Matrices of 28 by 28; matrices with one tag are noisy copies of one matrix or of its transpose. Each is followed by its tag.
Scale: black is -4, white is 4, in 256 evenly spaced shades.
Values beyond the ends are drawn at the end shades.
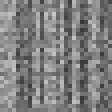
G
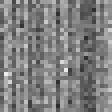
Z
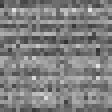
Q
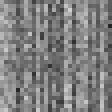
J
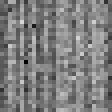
Q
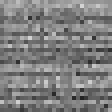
J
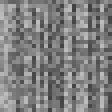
J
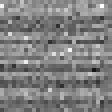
G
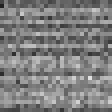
Q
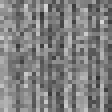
J
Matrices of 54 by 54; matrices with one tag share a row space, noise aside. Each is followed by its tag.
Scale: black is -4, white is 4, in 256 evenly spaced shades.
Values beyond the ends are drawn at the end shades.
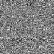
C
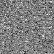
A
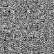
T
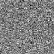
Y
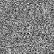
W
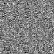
A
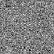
W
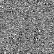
A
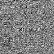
T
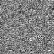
Y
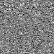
A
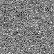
T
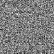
W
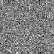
W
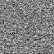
A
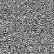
T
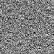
Y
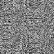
T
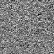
A
